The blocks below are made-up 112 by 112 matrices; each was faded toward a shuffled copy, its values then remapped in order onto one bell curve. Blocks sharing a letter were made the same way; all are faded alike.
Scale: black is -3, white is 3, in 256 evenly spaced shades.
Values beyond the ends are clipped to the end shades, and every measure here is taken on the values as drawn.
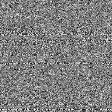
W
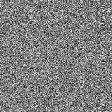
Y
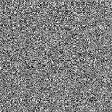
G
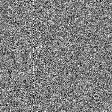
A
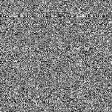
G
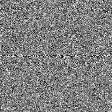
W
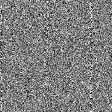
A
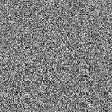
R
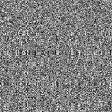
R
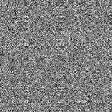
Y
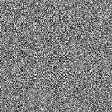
R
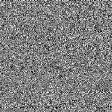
G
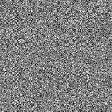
Y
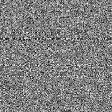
G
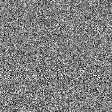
W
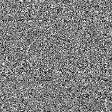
W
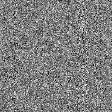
A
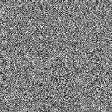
Y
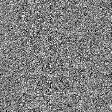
A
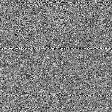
W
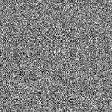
Y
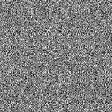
Y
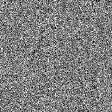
A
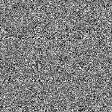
W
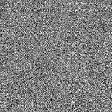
Y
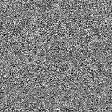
G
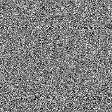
W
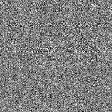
G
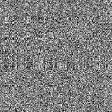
Y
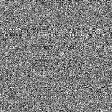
G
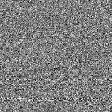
G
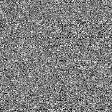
W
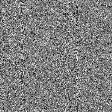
A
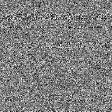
W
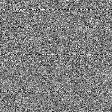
W
